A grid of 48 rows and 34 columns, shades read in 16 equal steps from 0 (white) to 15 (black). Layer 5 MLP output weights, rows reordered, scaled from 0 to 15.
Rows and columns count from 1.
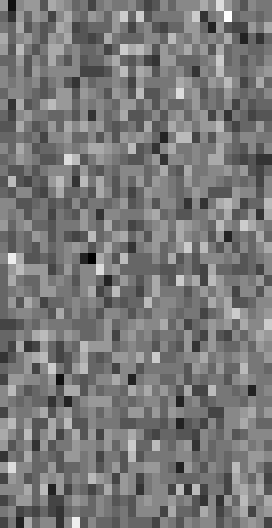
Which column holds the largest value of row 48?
3
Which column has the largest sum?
5
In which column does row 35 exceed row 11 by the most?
8
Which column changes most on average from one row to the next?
23
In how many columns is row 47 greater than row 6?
11
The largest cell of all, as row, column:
24, 12
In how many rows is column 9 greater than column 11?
18
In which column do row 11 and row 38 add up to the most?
27
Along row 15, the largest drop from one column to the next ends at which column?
9
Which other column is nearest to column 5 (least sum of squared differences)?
15
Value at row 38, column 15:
8
